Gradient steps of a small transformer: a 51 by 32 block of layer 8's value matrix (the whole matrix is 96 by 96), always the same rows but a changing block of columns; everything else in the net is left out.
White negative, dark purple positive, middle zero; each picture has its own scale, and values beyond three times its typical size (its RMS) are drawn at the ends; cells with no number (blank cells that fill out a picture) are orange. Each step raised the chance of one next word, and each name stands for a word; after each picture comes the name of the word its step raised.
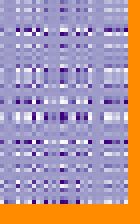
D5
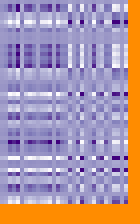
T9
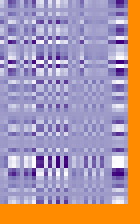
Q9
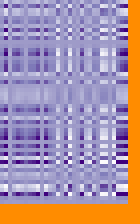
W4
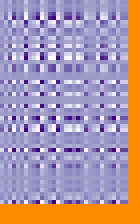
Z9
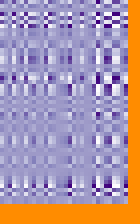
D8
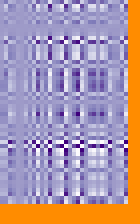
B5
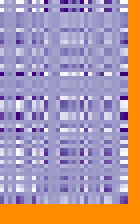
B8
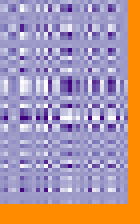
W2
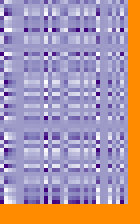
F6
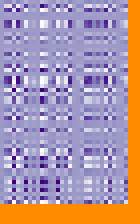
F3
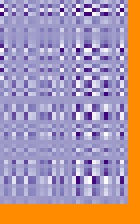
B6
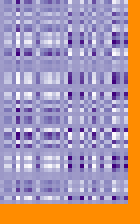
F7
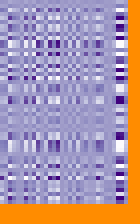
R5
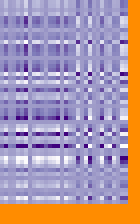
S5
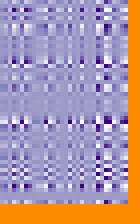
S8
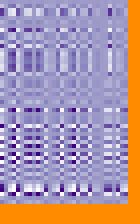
W4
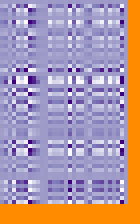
F3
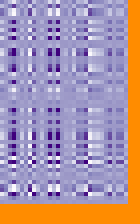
W4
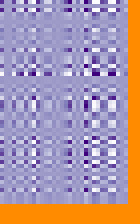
B8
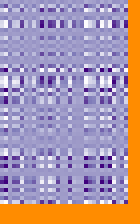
F3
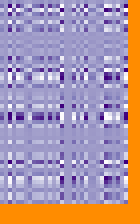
B6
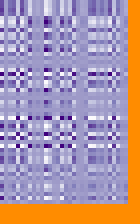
S5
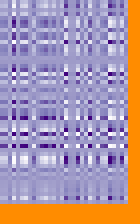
S5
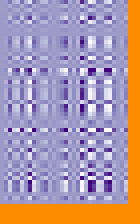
Z9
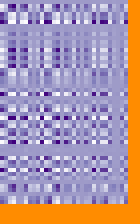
T9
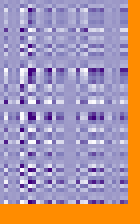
D5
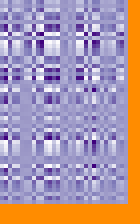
R5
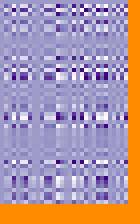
B6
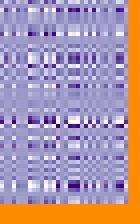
S8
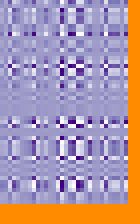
S8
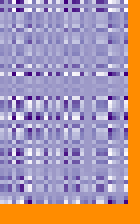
B8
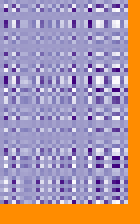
F3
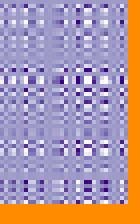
F3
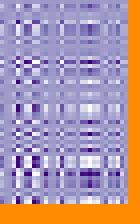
Q9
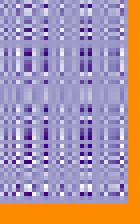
W4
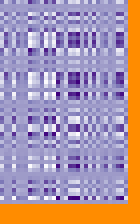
F7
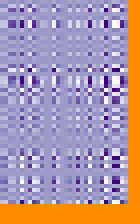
F3
